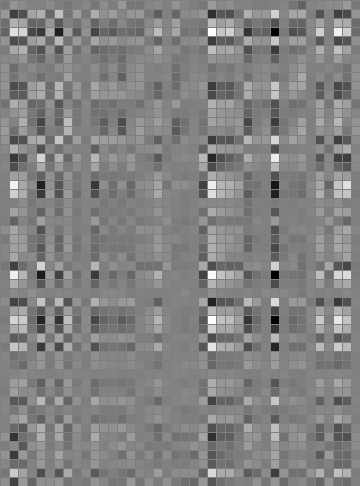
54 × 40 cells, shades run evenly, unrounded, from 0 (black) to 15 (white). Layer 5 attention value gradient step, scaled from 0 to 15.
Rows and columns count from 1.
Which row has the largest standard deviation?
4
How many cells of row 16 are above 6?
31
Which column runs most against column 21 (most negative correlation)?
19
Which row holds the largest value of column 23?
18
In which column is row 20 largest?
24
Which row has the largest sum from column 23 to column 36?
53
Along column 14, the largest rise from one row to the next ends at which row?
16
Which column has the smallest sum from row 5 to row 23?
5
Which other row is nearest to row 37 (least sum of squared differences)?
6
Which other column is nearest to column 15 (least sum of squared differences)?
29
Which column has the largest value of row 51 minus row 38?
3
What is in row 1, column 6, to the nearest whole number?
8
